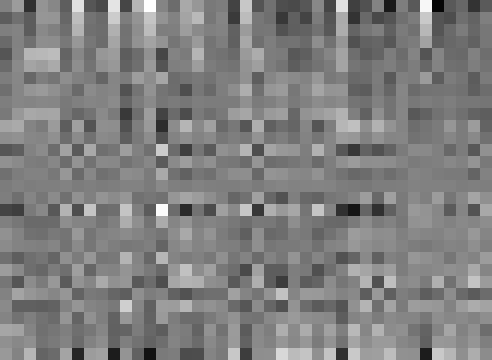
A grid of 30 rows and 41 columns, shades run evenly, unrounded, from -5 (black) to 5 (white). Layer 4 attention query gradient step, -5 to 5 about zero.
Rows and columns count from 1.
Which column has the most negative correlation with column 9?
12
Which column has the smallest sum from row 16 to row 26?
29
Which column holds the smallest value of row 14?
14
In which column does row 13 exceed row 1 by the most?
37
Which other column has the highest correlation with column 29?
13
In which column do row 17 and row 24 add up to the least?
24
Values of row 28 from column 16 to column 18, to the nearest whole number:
0 -1 1
